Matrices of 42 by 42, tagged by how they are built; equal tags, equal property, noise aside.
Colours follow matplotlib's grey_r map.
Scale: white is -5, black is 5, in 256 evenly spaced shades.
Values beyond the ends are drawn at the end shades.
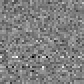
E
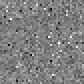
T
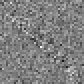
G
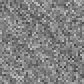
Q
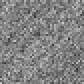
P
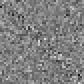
G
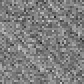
Q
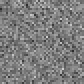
Q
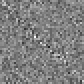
G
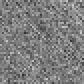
Q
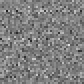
E
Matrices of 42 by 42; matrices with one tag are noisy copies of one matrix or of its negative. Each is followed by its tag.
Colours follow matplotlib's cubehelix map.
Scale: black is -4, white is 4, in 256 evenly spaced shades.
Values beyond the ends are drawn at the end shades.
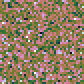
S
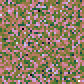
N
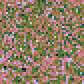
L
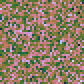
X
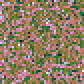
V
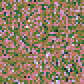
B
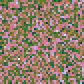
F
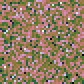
L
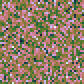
V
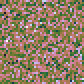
B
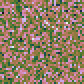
V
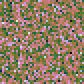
S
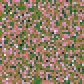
B
